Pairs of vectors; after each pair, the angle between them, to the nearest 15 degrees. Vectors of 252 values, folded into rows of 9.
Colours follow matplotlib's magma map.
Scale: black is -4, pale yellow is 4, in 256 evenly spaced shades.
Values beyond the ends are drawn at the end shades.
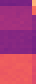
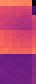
165 degrees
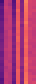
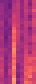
90 degrees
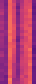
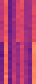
135 degrees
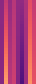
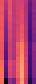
165 degrees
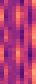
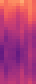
105 degrees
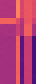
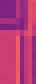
60 degrees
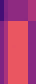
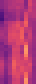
45 degrees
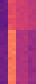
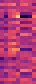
75 degrees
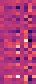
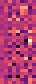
135 degrees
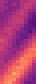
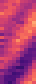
165 degrees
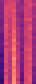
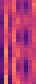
60 degrees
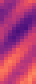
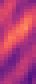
165 degrees
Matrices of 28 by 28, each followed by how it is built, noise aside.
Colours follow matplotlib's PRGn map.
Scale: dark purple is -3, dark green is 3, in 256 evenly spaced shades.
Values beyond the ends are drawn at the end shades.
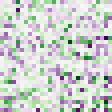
low rank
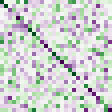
diagonal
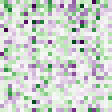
low rank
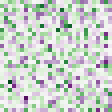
repeating columns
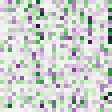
low rank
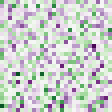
repeating columns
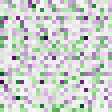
repeating columns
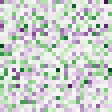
repeating columns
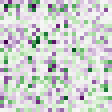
low rank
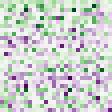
blocks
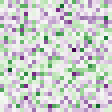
repeating columns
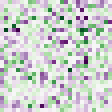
low rank
